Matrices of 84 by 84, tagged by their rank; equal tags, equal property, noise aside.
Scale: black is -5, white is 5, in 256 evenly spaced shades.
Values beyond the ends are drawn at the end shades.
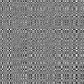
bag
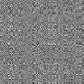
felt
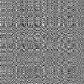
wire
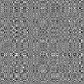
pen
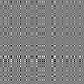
bag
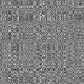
wire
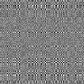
bag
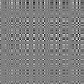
bag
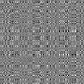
pen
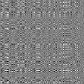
wire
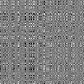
wire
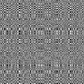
bag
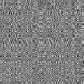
felt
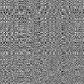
wire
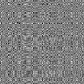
wire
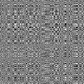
pen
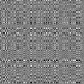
pen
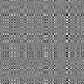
bag
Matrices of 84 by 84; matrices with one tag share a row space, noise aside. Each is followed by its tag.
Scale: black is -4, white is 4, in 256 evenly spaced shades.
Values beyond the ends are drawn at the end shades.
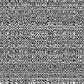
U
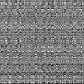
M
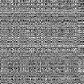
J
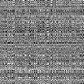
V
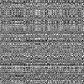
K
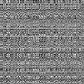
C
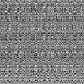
M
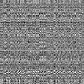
C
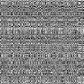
J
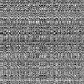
C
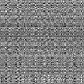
M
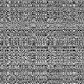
U
